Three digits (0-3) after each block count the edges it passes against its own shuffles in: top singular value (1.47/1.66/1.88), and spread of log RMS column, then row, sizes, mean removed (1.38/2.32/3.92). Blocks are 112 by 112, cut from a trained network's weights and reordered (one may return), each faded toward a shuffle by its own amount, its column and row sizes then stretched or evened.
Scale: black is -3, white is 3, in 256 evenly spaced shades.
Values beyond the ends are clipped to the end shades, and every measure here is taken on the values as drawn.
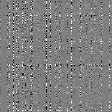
2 3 2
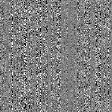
0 3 0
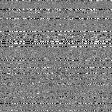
3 0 3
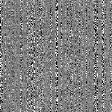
2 3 0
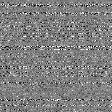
2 0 3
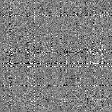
2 2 2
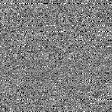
3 1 2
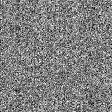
1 0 0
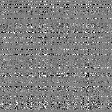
1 2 3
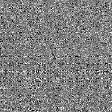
2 1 2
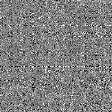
1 2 2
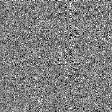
3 2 1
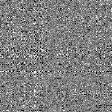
1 2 2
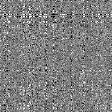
2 2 2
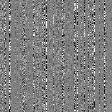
2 3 0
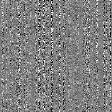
1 3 1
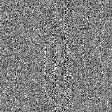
2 2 0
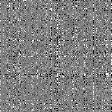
0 3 2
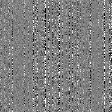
2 3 0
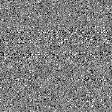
1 1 2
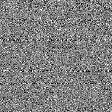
2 0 2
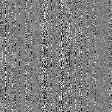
2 3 0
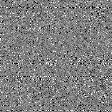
3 1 2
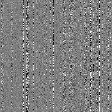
3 3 0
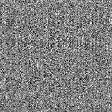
2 1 1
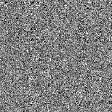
1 1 1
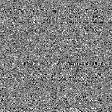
3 1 2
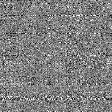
3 1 2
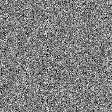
0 1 0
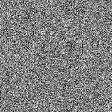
3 1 0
